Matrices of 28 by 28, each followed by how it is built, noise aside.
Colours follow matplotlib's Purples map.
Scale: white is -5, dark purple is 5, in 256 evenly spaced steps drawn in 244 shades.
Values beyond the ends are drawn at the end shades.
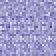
repeating columns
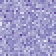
noise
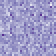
blocks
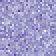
noise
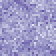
smooth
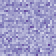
blocks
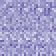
repeating columns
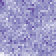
smooth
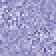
block diagonal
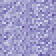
repeating rows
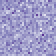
noise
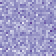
repeating rows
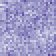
smooth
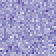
noise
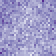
smooth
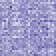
blocks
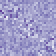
block diagonal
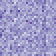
repeating rows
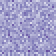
repeating columns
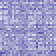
blocks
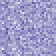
repeating rows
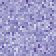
noise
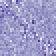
block diagonal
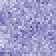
smooth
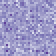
noise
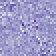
block diagonal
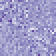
block diagonal
